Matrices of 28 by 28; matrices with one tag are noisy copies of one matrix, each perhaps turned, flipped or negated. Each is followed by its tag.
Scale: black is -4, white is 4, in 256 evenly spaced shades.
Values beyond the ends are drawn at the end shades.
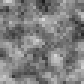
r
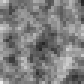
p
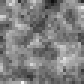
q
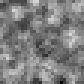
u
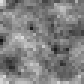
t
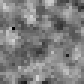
u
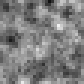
u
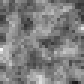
r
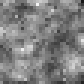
t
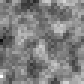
r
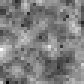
q
